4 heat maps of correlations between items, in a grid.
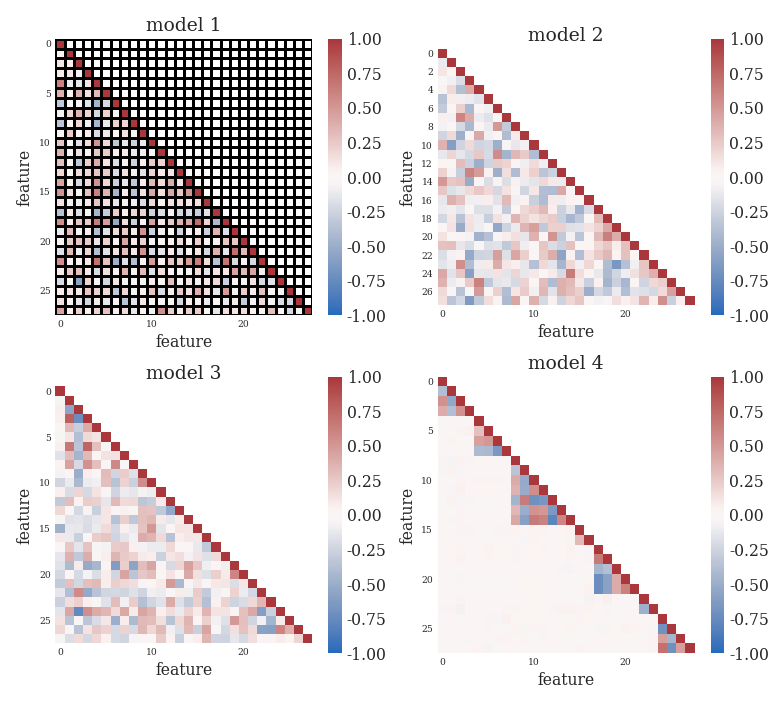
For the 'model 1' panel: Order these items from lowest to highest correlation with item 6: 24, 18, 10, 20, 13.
18, 10, 13, 20, 24
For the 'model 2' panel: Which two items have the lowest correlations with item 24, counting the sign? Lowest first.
3, 18
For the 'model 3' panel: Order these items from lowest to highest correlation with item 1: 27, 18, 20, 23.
27, 20, 23, 18
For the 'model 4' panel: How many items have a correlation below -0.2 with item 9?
5
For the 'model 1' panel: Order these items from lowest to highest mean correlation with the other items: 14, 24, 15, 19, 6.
6, 24, 19, 14, 15
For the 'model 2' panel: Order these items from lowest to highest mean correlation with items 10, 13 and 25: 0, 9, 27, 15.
27, 9, 15, 0
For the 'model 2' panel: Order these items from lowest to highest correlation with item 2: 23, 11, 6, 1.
11, 1, 6, 23
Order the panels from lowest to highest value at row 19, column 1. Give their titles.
model 3, model 4, model 2, model 1
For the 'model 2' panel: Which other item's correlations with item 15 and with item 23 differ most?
13
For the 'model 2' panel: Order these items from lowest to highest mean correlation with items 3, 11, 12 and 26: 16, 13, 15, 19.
16, 15, 19, 13
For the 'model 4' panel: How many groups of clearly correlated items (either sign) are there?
7
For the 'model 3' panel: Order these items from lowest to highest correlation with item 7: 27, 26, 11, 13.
27, 11, 13, 26
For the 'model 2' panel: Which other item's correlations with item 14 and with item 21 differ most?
18
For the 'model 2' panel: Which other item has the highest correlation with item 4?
25
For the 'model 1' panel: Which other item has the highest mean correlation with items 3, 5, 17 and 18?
15
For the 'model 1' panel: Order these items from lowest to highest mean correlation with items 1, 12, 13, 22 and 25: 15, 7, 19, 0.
19, 7, 0, 15
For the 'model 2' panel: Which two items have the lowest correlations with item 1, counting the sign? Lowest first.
10, 27
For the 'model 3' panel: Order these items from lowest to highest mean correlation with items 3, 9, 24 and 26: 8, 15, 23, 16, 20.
23, 15, 8, 20, 16
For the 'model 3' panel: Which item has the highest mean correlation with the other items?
24
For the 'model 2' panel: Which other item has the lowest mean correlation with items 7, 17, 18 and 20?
26
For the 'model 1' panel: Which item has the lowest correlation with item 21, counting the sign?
4
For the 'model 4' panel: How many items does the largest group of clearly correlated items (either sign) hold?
7
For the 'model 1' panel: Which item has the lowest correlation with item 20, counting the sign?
26
